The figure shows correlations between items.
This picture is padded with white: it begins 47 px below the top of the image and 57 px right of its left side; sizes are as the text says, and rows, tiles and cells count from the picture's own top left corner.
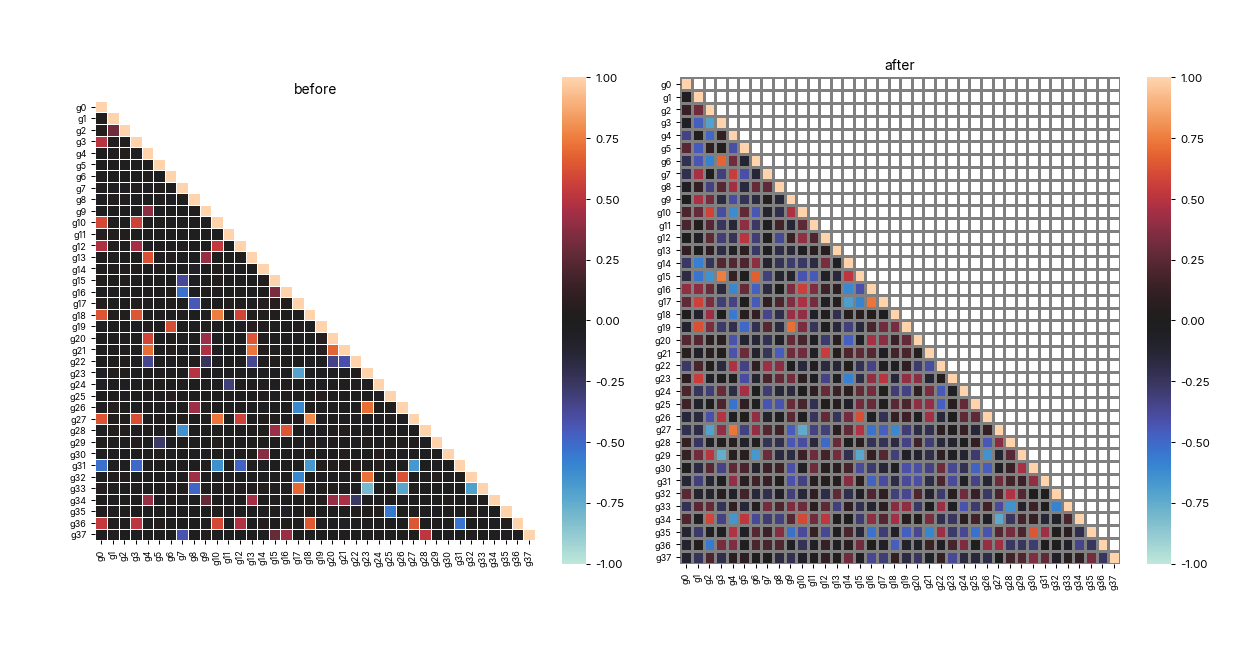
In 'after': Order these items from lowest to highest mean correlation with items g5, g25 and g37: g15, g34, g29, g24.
g29, g15, g24, g34
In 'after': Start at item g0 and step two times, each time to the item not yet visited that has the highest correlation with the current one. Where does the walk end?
g17
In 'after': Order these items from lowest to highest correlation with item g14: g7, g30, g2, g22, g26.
g2, g7, g22, g30, g26
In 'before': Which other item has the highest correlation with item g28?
g16
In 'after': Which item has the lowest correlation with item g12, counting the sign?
g28
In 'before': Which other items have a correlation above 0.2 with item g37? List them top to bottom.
g15, g16, g28
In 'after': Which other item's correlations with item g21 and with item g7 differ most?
g4
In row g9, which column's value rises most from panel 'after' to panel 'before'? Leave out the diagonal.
g4
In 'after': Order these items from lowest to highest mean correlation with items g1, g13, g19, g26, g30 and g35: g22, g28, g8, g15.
g15, g28, g8, g22
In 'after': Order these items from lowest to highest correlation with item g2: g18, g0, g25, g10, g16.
g25, g0, g16, g18, g10
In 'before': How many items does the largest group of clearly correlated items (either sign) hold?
8
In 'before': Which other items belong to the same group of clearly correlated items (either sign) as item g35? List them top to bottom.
g25
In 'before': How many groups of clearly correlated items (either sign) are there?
10
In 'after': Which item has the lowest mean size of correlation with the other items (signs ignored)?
g13
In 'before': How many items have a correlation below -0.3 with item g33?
4
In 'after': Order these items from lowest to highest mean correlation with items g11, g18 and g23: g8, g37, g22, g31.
g31, g37, g22, g8
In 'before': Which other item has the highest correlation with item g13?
g21
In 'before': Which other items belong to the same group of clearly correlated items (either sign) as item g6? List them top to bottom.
g19
